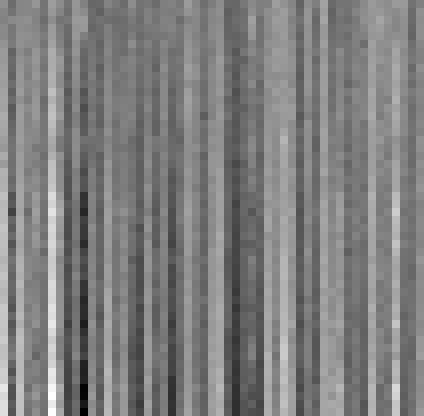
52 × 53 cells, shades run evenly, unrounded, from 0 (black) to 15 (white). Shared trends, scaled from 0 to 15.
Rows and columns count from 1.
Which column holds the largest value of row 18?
36
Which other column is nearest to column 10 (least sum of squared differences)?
48
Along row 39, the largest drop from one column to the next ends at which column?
2
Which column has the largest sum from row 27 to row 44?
7
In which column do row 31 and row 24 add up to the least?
11
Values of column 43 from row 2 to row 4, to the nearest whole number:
7 7 7
